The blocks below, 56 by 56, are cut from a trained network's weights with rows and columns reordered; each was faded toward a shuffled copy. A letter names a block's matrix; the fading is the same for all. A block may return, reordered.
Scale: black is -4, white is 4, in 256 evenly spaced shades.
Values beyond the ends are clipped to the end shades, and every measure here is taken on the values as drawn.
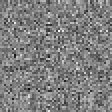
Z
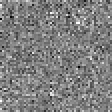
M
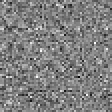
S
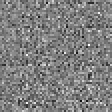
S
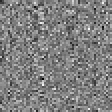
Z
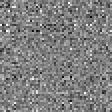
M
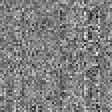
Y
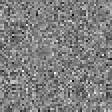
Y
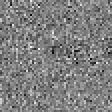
M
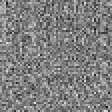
Y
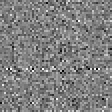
S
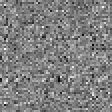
M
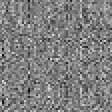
Y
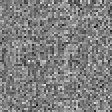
Y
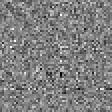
S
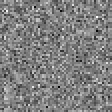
Y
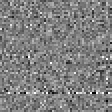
S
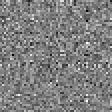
S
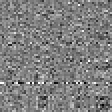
S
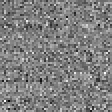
S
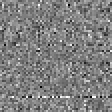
S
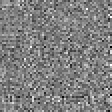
S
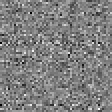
M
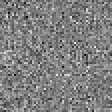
M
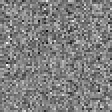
Y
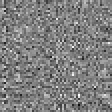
Z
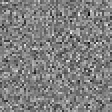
Y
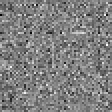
M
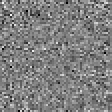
M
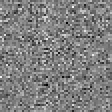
M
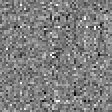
M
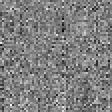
Z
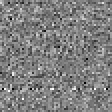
S
